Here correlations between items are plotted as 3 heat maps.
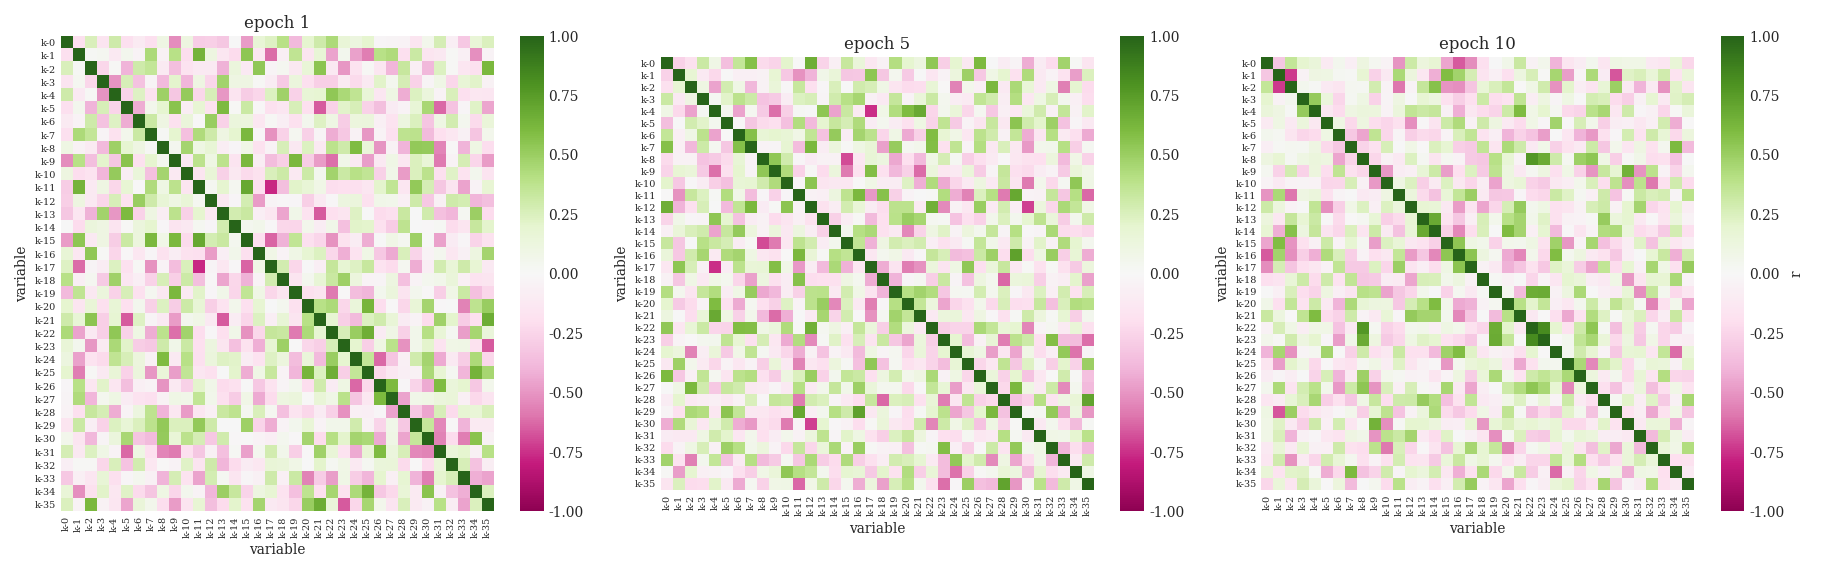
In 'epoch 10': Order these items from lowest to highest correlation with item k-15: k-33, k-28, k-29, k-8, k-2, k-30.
k-2, k-28, k-29, k-30, k-8, k-33
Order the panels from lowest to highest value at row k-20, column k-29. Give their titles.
epoch 5, epoch 1, epoch 10
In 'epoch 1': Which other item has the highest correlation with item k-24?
k-8
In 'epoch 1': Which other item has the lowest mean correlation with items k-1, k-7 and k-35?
k-17
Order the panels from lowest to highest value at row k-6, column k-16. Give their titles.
epoch 1, epoch 10, epoch 5
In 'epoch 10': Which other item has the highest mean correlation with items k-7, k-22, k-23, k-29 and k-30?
k-20
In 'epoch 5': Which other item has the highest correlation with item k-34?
k-10
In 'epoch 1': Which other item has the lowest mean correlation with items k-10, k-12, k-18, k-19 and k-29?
k-28
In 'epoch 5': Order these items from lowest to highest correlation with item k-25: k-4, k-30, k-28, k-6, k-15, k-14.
k-4, k-6, k-15, k-14, k-30, k-28
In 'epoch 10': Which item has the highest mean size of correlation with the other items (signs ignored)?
k-16
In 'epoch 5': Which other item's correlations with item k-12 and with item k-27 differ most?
k-33
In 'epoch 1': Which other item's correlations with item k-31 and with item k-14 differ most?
k-26
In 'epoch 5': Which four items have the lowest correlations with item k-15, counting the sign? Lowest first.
k-8, k-9, k-17, k-1
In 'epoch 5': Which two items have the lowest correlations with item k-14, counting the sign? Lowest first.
k-20, k-4
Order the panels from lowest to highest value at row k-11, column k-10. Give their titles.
epoch 1, epoch 5, epoch 10
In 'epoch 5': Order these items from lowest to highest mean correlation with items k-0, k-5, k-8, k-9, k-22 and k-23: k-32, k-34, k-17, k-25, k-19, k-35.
k-35, k-25, k-19, k-34, k-17, k-32
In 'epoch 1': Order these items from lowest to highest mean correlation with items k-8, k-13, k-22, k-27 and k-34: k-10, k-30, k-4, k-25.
k-4, k-10, k-25, k-30
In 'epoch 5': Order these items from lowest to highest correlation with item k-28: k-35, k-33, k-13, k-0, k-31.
k-0, k-33, k-13, k-31, k-35
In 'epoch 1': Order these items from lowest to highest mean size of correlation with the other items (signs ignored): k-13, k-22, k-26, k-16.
k-16, k-26, k-13, k-22
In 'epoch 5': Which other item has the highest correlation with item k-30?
k-1
